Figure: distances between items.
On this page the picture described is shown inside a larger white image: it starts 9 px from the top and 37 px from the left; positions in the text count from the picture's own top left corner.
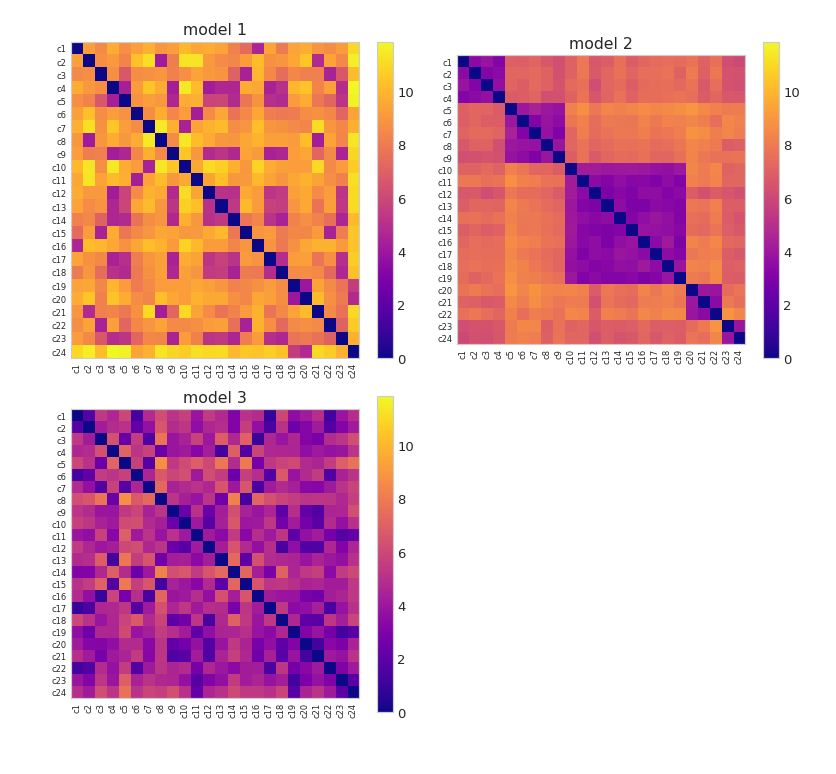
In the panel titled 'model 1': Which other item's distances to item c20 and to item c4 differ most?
c24
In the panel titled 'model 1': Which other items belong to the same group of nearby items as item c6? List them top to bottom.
c11
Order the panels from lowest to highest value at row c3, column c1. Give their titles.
model 2, model 3, model 1
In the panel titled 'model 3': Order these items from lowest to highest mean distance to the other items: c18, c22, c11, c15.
c22, c11, c18, c15
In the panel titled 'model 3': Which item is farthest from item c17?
c8
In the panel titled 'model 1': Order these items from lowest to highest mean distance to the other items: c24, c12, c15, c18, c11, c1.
c18, c12, c15, c1, c11, c24
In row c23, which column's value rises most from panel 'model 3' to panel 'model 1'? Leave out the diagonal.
c24
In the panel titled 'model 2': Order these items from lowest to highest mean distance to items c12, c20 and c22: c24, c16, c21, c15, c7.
c21, c15, c16, c24, c7
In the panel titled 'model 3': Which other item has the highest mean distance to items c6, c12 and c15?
c5
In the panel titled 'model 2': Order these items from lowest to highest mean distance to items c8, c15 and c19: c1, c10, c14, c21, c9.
c14, c10, c9, c1, c21
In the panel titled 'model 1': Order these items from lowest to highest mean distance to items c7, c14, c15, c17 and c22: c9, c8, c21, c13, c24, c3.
c3, c9, c13, c21, c8, c24
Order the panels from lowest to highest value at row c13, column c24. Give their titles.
model 3, model 2, model 1
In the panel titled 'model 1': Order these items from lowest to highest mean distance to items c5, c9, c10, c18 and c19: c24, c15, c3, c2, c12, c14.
c14, c12, c3, c15, c2, c24
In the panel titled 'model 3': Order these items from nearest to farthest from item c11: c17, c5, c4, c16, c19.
c19, c4, c17, c16, c5
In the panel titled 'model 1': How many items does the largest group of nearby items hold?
9
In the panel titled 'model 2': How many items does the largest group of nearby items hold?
10
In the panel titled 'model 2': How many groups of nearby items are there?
5
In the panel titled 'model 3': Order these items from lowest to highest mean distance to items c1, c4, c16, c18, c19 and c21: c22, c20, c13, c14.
c20, c22, c13, c14
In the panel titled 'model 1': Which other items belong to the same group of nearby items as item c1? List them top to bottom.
c16
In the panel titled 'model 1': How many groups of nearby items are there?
7
